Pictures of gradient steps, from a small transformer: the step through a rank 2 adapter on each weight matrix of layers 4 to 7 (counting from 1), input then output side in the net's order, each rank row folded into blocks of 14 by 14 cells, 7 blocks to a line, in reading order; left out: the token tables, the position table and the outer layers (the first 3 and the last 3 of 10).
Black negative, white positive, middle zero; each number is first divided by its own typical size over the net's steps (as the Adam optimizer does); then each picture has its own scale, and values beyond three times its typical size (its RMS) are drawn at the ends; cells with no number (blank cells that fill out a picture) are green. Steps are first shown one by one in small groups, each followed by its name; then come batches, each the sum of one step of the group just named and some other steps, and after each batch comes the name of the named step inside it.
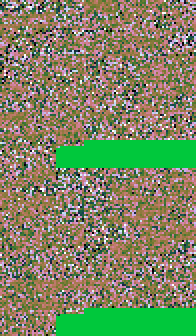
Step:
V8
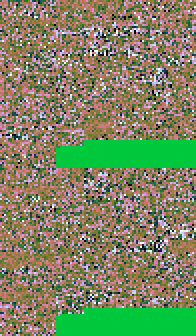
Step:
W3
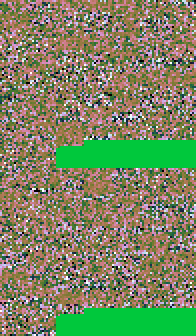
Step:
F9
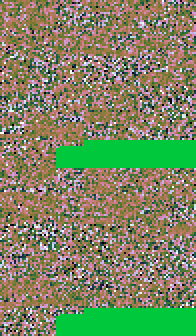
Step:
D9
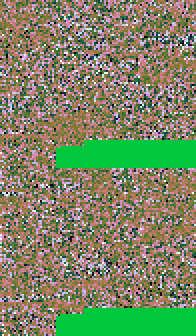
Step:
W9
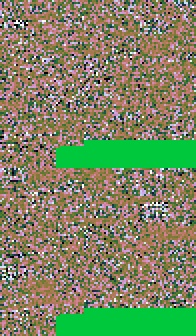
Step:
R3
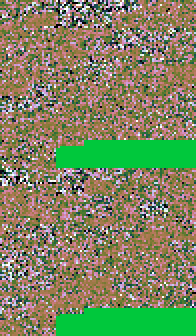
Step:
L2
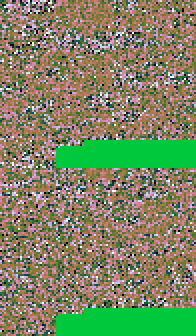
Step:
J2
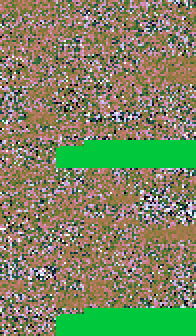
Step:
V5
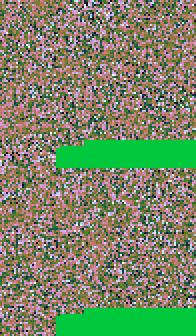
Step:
W9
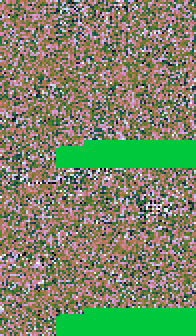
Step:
L2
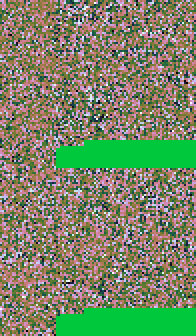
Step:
L2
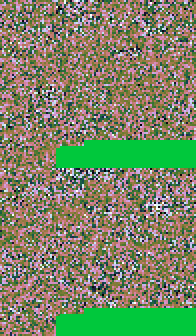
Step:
R3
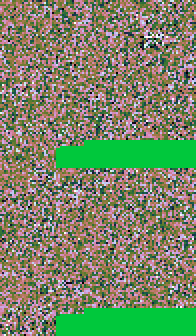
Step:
D9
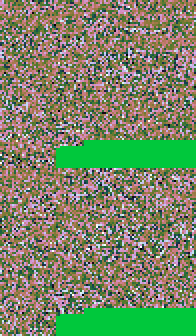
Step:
W3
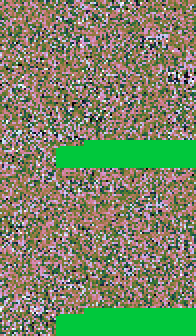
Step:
V5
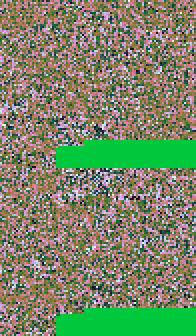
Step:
W3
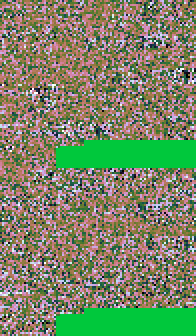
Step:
D9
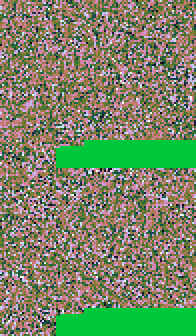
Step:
J2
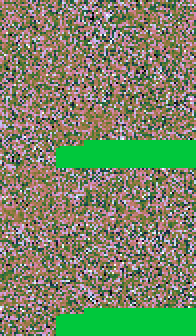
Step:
W3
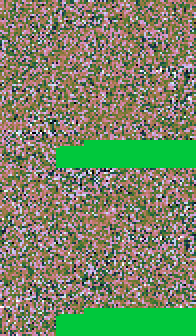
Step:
D9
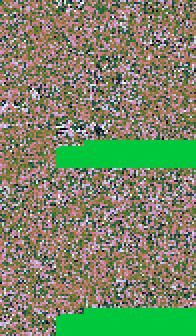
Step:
W9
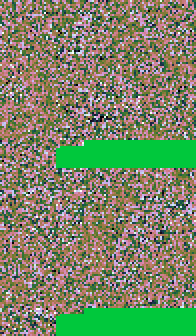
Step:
V5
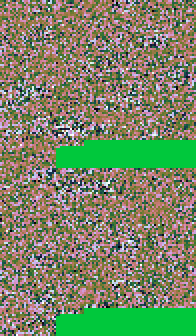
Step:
J2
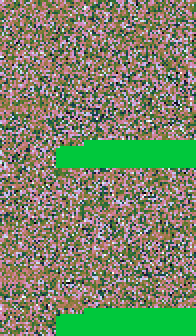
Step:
W9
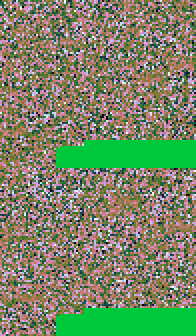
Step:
J2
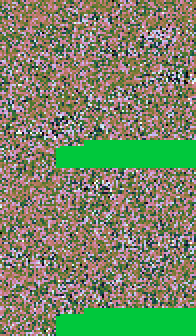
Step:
V8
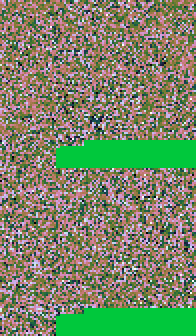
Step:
V5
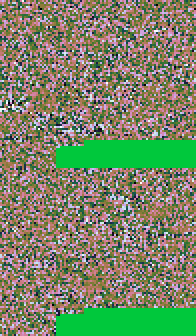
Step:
V8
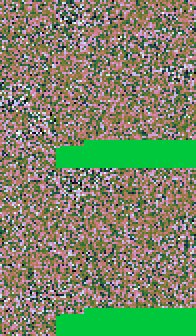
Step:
V8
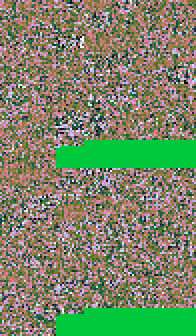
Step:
V5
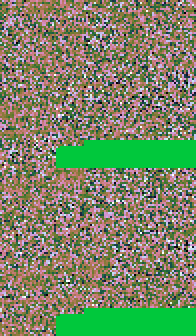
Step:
F9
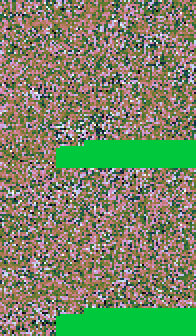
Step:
J2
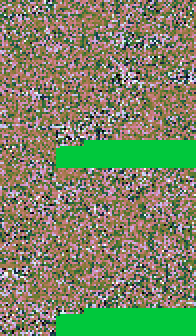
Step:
J2
